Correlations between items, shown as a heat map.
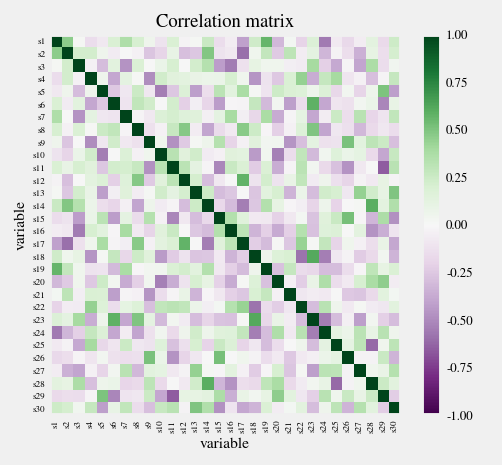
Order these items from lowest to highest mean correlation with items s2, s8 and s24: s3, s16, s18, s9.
s9, s18, s16, s3
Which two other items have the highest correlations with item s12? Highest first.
s17, s8
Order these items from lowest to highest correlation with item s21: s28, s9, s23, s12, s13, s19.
s9, s13, s28, s23, s12, s19
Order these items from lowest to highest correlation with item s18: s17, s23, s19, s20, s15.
s17, s15, s19, s20, s23
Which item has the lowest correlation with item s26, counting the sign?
s11
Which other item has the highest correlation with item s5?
s29
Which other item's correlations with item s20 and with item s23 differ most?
s24
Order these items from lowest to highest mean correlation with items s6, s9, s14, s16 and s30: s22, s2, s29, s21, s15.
s21, s29, s15, s22, s2
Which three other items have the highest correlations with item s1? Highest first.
s19, s2, s7
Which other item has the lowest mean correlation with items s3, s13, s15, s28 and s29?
s16
